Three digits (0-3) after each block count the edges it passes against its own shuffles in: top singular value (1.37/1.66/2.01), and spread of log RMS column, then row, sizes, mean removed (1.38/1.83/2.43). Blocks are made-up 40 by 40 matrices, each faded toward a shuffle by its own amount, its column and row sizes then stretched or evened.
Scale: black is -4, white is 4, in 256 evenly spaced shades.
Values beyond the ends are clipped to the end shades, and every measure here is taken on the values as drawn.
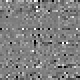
1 1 3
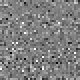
1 0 2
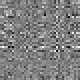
3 2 3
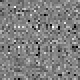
2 1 1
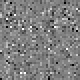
0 1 1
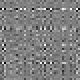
3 3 3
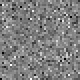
1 0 0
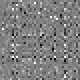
3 2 1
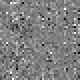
0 2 1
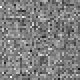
2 0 0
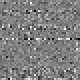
1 0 3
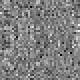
2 0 0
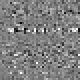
2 1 3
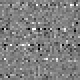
0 0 2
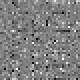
2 2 1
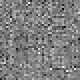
2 1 0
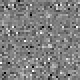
0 0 2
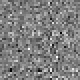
2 1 1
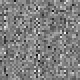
2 2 0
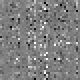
0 3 1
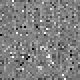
0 0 1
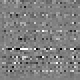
2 1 3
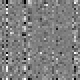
3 3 1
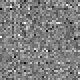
0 0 2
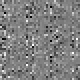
0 3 1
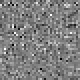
2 0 1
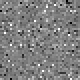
0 0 1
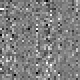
0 3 0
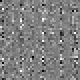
1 3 1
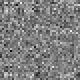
2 0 1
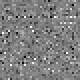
0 0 2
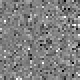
0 2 0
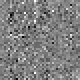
1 2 0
